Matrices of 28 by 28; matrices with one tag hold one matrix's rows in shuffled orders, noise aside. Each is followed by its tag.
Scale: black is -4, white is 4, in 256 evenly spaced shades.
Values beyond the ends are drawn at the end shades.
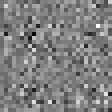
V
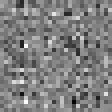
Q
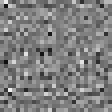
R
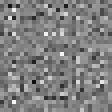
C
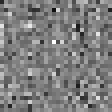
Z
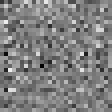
R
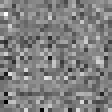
R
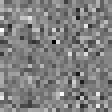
Z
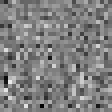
R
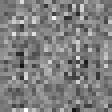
Q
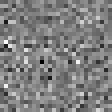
R
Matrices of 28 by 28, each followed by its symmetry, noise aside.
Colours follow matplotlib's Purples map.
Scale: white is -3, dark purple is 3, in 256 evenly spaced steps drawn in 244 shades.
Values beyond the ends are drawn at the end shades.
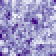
symmetric across the other diagonal.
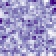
no symmetry.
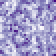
mirrored top to bottom.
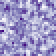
mirrored top to bottom.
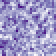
no symmetry.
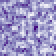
mirrored top to bottom.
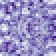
mirrored top to bottom.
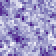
symmetric across the other diagonal.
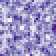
mirrored top to bottom.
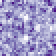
mirrored top to bottom.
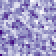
antisymmetric.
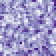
no symmetry.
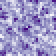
symmetric across the other diagonal.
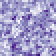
no symmetry.
